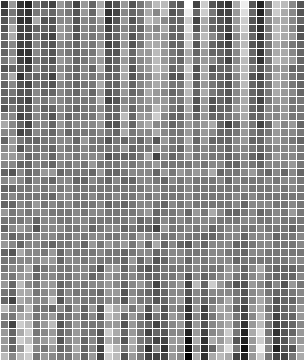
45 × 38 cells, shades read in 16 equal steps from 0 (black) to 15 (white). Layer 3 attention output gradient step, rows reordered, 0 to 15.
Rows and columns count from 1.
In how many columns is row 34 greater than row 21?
11
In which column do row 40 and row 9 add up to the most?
20
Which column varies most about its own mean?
24
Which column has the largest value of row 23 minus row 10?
3
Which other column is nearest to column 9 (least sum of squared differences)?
34
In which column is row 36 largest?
27
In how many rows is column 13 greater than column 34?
21
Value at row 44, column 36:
5
